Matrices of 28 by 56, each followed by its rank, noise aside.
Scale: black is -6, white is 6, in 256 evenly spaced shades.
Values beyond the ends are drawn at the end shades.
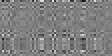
two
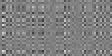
one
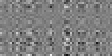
two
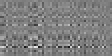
two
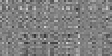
four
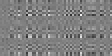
one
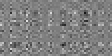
three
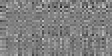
three
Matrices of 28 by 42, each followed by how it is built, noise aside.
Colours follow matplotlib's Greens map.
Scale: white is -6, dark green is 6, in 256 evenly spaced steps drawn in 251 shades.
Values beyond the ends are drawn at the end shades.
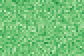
repeating columns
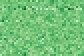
uneven rows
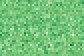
uneven rows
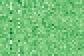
uneven columns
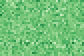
uneven rows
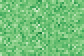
repeating rows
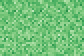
repeating columns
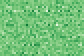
uneven rows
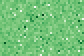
sparse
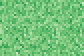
repeating columns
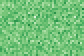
repeating columns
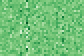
uneven columns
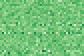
uneven rows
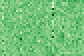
uneven columns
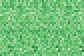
repeating columns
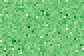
sparse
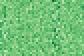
uneven columns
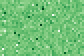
sparse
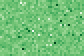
sparse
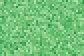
noise
